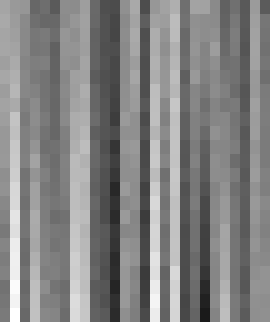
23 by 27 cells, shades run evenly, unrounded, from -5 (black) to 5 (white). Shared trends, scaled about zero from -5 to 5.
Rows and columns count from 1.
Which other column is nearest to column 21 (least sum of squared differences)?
19
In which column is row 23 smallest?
21
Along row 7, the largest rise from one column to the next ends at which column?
16
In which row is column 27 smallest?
1
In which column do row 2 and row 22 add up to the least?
12
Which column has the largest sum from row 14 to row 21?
2
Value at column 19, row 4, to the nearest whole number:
-1
